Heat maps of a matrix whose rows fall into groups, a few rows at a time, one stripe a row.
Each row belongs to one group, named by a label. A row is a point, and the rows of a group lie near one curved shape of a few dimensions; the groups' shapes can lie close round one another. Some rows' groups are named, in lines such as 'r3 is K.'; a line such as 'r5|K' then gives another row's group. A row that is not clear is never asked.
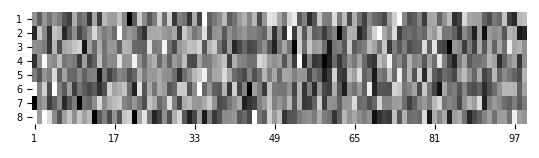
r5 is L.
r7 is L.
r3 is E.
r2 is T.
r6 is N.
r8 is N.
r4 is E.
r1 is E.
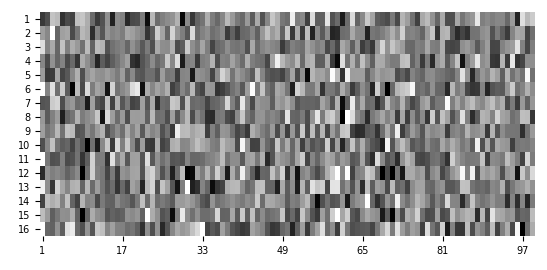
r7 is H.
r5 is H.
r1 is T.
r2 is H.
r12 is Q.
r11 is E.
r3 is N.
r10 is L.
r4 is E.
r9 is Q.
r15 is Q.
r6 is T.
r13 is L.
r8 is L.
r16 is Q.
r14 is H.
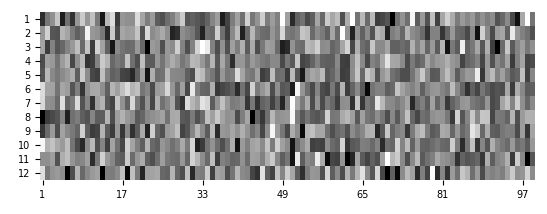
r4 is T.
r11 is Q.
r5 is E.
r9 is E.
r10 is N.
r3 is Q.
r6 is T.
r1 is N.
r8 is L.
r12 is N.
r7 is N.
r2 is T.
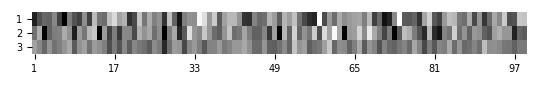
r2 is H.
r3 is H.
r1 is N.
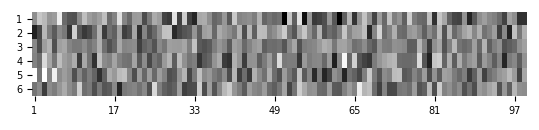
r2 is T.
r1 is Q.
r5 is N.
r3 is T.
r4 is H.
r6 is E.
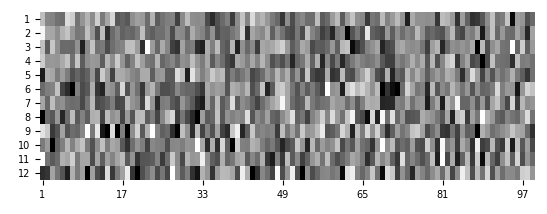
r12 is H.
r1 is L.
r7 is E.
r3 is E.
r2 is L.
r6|N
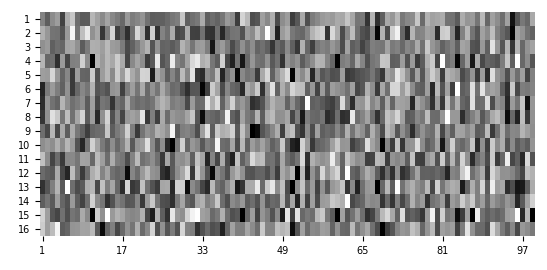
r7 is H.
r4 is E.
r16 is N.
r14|Q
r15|E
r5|E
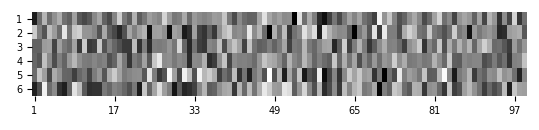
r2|L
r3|H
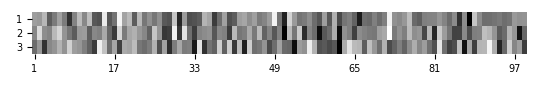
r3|E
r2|Q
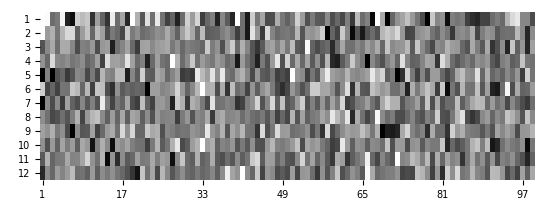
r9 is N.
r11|H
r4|H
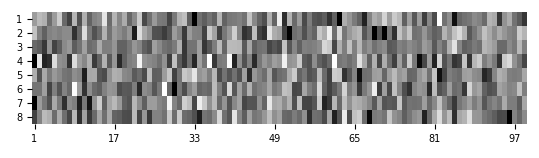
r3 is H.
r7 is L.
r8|H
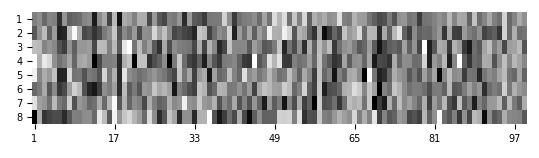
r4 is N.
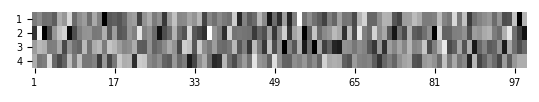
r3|L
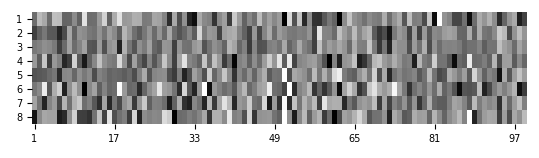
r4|E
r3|N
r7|L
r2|N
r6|T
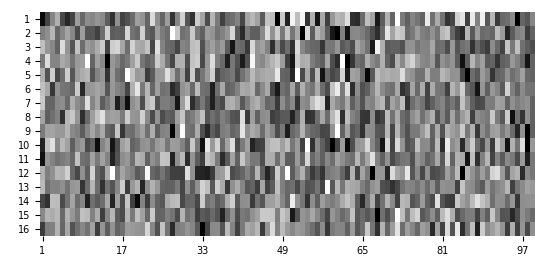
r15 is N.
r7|L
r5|T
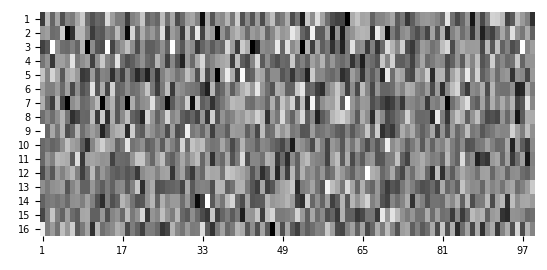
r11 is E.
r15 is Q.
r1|E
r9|N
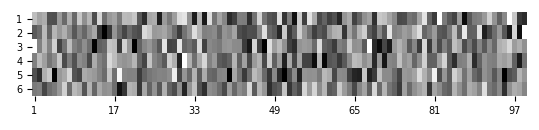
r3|N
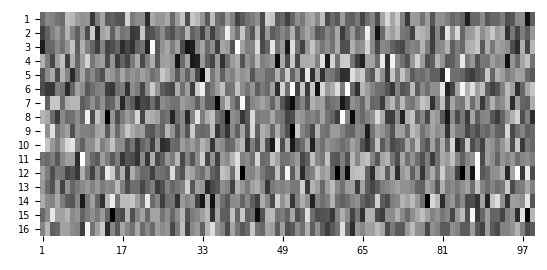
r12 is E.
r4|L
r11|E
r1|Q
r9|T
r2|H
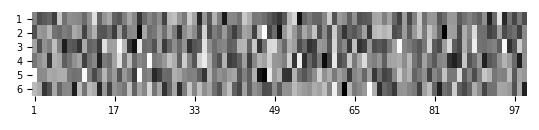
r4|H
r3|E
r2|Q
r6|H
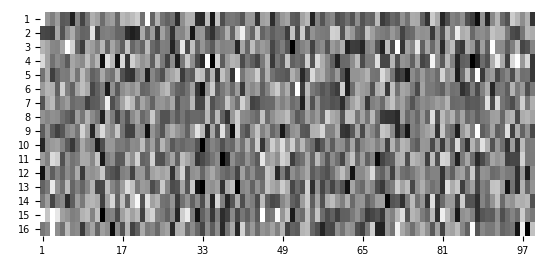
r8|N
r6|T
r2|H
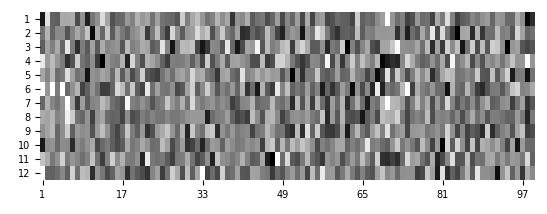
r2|E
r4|N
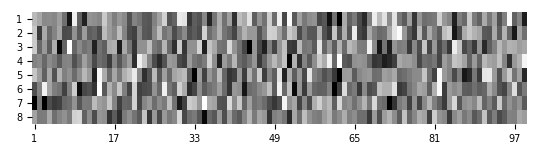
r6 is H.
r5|E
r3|N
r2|E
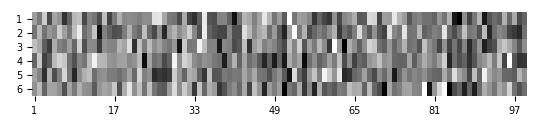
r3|H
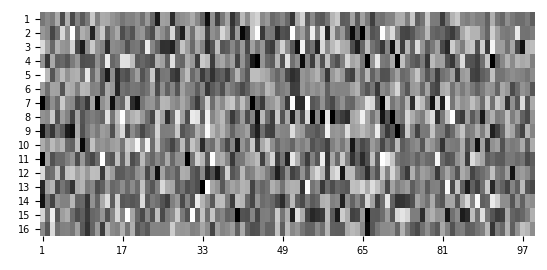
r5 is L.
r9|N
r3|Q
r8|L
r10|E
